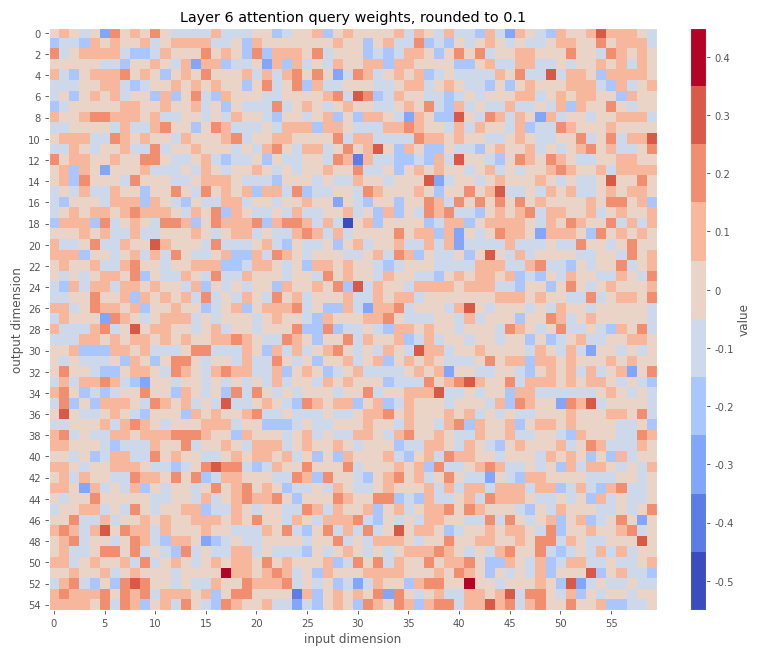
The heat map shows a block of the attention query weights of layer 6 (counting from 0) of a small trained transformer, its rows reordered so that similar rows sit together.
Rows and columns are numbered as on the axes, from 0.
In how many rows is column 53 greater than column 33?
21
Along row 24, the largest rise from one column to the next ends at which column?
30
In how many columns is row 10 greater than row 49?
30
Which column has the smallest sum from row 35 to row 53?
50
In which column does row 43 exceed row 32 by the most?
39
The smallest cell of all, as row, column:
18, 29
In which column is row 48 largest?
58
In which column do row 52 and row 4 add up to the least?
28
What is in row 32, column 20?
-0.1
